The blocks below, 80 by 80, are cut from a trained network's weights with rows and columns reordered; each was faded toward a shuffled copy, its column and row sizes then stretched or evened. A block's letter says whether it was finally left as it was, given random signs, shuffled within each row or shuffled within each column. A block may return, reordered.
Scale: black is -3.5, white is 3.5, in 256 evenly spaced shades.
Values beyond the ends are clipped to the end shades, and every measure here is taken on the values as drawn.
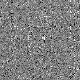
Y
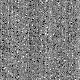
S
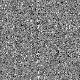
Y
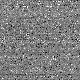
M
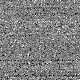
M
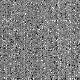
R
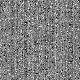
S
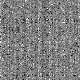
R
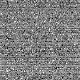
R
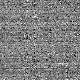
R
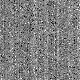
S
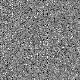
S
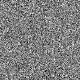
Y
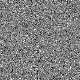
Y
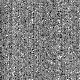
S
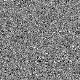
M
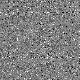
Y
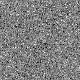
M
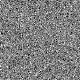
S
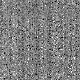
R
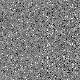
S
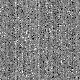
S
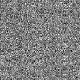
R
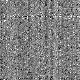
R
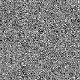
R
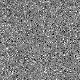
Y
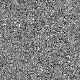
S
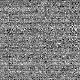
R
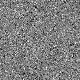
S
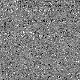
M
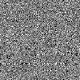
R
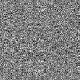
R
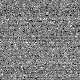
M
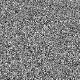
Y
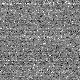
M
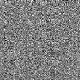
R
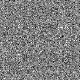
R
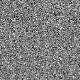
Y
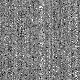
S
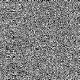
R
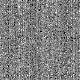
R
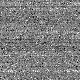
M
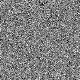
S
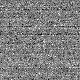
M
